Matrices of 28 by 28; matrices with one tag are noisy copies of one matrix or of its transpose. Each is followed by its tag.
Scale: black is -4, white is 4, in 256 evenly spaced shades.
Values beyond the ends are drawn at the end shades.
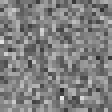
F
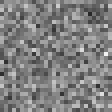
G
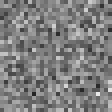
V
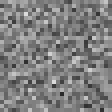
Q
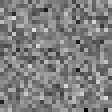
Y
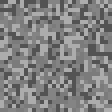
Y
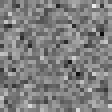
V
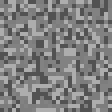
G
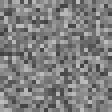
Y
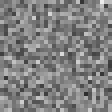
Y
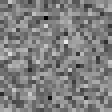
Y
